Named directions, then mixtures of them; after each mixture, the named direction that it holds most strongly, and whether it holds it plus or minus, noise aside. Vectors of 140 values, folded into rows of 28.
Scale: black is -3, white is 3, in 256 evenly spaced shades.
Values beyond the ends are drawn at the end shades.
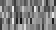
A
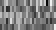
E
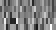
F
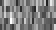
E, plus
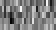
E, minus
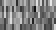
E, plus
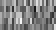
E, plus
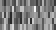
A, plus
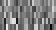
F, minus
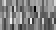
A, minus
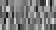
E, minus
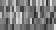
E, plus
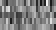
E, minus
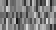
E, minus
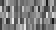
A, plus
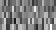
F, plus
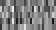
A, plus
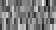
A, plus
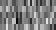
E, minus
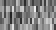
E, minus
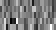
F, plus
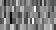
F, plus
